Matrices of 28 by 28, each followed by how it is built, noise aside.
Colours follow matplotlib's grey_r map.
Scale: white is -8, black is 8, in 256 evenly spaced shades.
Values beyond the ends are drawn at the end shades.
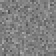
noise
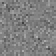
diagonal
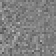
lower triangular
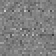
uneven rows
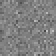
low rank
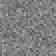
noise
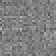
low rank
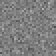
noise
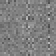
low rank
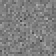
diagonal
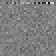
uneven rows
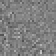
lower triangular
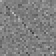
diagonal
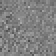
lower triangular
